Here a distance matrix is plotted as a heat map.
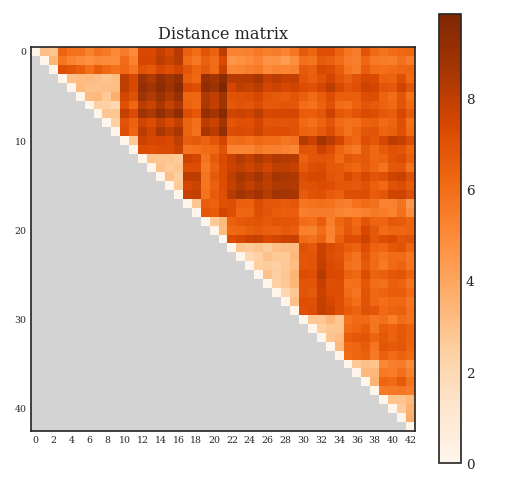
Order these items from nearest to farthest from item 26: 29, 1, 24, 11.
24, 29, 1, 11
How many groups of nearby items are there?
10
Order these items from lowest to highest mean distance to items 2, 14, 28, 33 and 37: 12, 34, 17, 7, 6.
34, 12, 17, 6, 7
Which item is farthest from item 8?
21
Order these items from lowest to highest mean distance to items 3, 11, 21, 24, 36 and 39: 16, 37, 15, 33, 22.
22, 37, 33, 15, 16
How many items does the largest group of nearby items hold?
8
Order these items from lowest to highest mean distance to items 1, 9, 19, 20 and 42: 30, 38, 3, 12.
30, 38, 3, 12
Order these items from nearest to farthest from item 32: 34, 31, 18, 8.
31, 34, 18, 8
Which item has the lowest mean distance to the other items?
1
